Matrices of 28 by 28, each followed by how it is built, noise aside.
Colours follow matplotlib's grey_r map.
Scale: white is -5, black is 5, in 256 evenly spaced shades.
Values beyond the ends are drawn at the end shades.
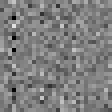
uneven columns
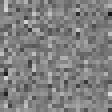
uneven columns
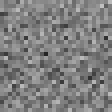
repeating columns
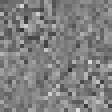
block diagonal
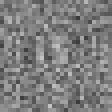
blocks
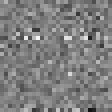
uneven rows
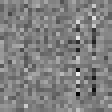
uneven columns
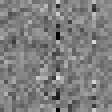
uneven columns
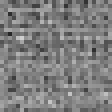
blocks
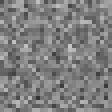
repeating columns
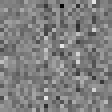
uneven columns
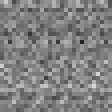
repeating columns
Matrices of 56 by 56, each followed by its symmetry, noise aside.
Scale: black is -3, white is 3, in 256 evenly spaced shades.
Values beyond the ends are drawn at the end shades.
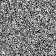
symmetric across the other diagonal.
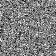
no symmetry.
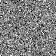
same after a half turn.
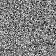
antisymmetric.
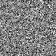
no symmetry.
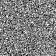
antisymmetric.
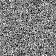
same after a half turn.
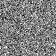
no symmetry.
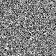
symmetric across the other diagonal.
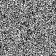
same after a half turn.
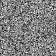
mirrored top to bottom.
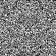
mirrored left to right.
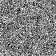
symmetric across the other diagonal.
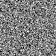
same after a half turn.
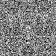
mirrored left to right.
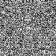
mirrored left to right.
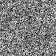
same after a half turn.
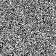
symmetric across the other diagonal.
